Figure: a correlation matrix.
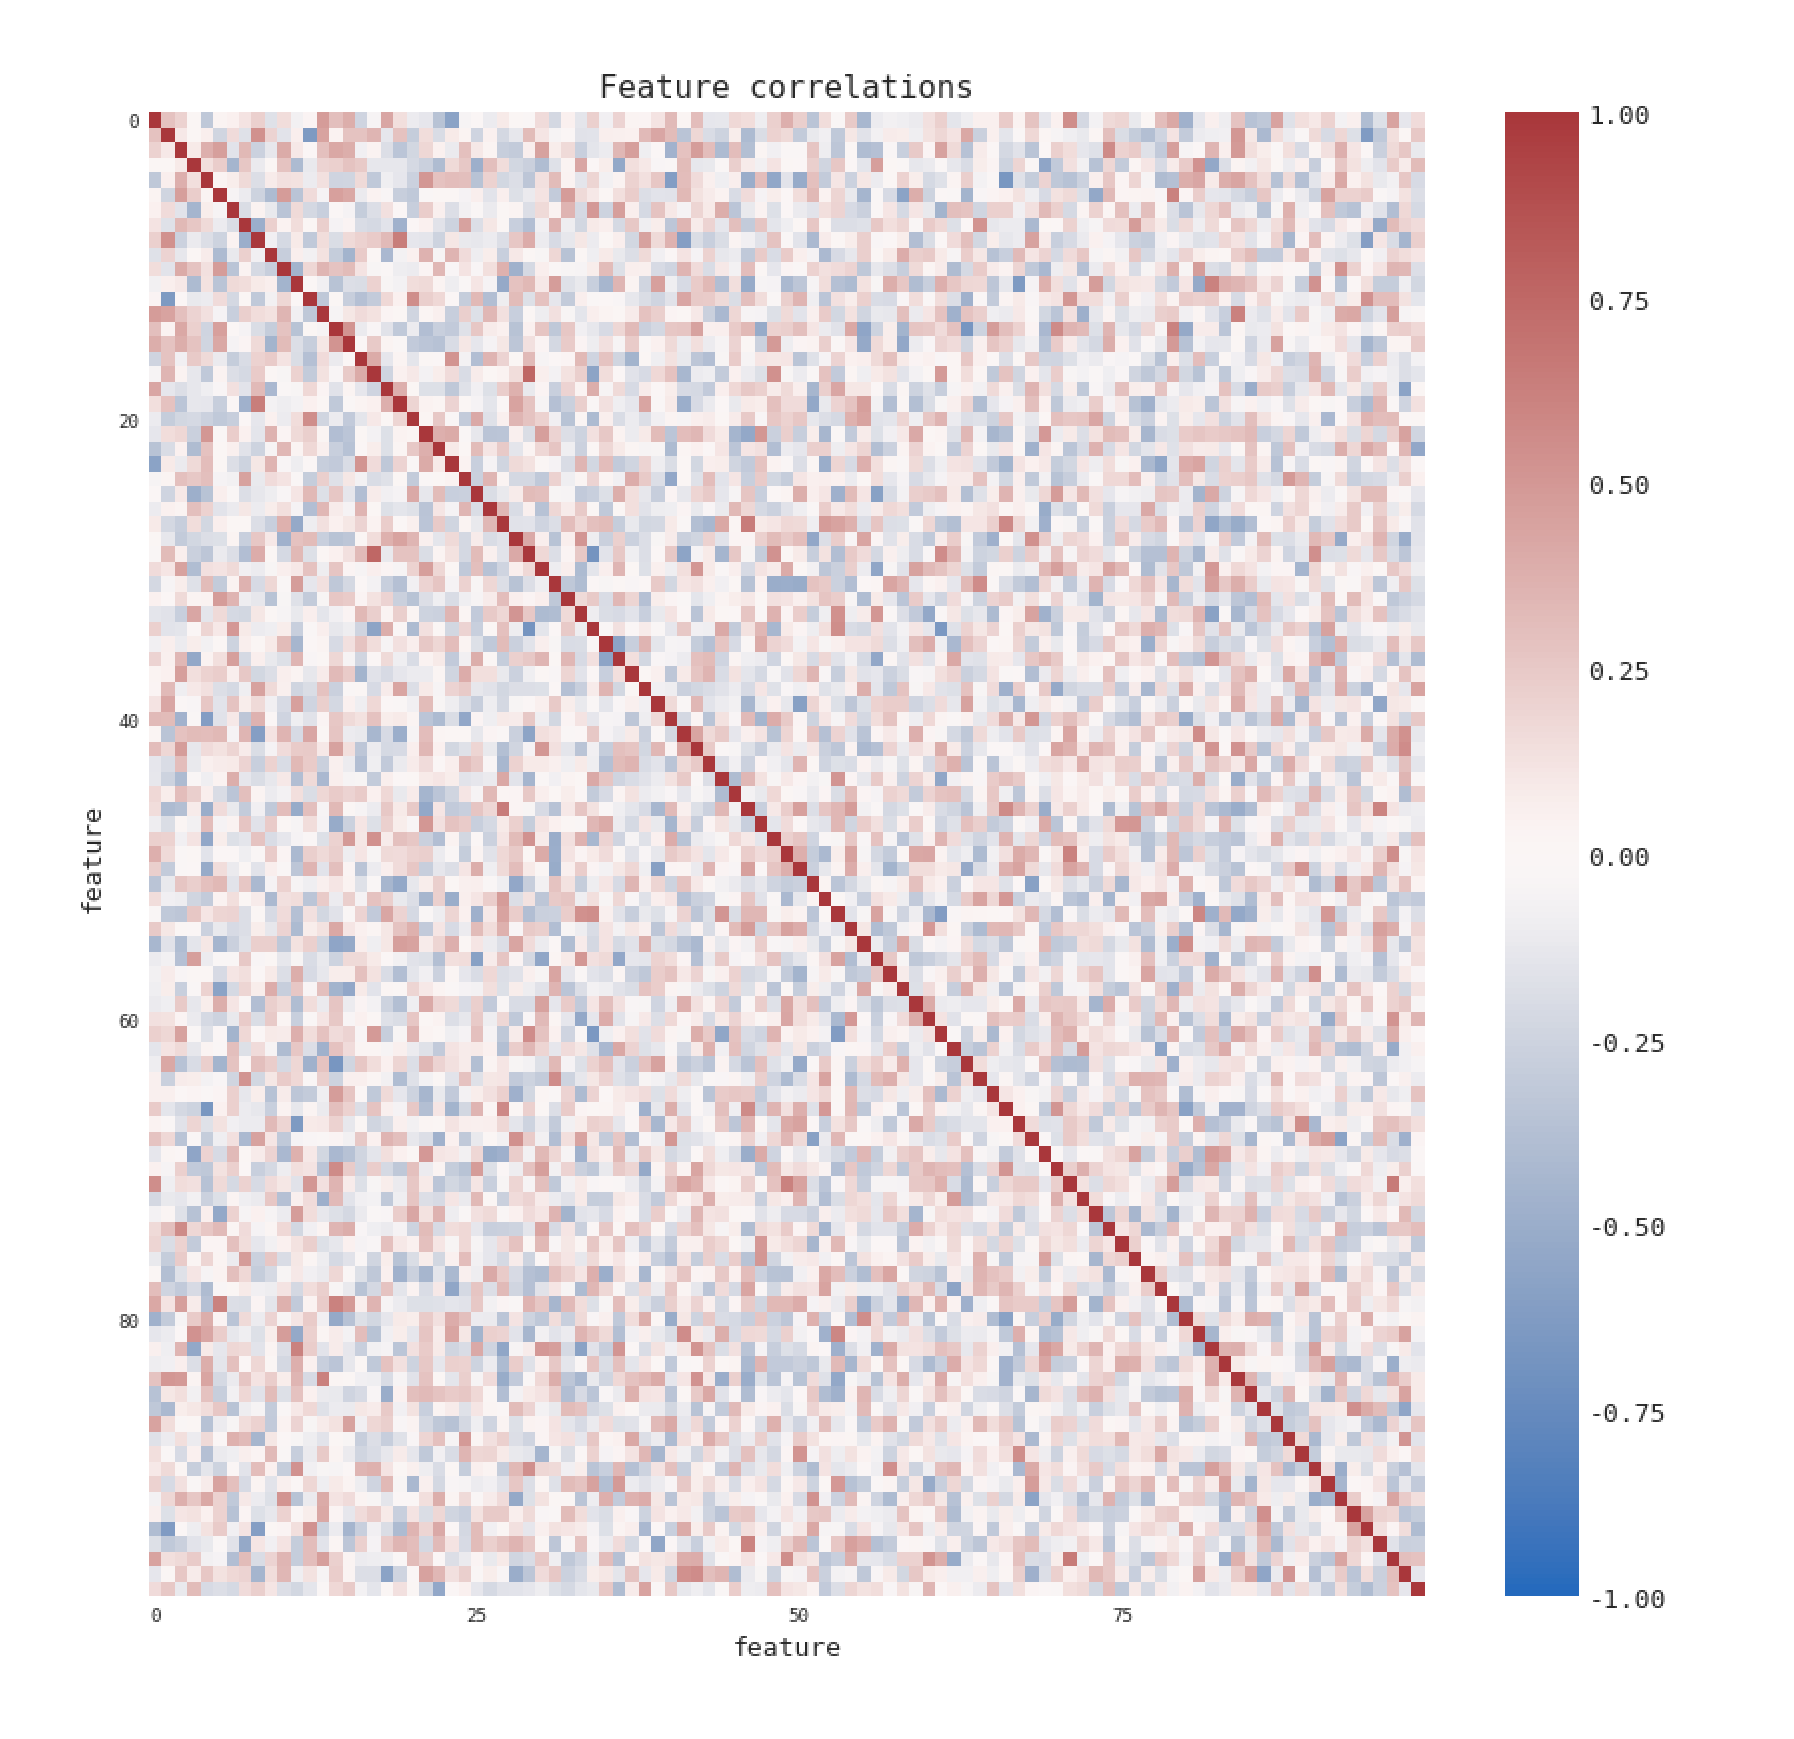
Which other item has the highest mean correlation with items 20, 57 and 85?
73
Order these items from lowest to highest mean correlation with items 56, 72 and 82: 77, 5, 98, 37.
5, 37, 98, 77
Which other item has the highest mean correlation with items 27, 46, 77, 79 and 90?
66
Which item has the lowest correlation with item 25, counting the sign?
56
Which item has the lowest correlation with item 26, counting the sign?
69
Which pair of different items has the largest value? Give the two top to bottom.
17, 29
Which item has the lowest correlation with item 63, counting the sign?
14
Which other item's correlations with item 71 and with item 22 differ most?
0
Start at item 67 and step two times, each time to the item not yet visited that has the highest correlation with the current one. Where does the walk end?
50
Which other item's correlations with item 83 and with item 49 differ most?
96
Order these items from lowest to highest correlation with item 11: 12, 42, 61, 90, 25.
12, 25, 42, 61, 90
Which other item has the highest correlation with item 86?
93
